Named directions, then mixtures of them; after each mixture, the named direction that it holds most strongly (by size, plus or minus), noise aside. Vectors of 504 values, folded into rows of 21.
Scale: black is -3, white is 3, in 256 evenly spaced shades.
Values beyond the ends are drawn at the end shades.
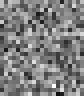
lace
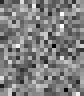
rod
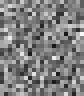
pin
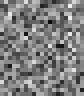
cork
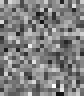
lace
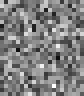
lace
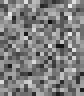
cork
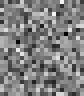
lace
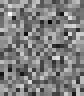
pin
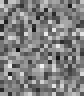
lace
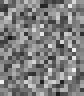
cork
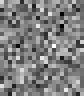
rod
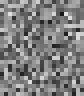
pin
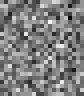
cork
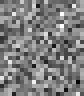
rod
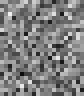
cork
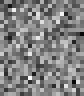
pin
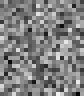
lace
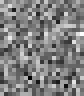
pin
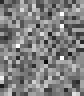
rod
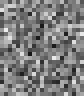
pin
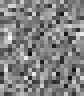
pin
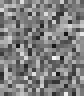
pin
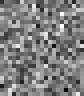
rod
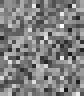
rod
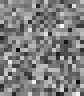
lace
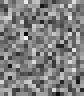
cork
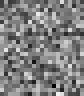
lace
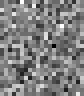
rod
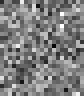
rod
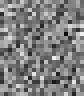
pin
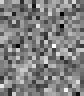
rod
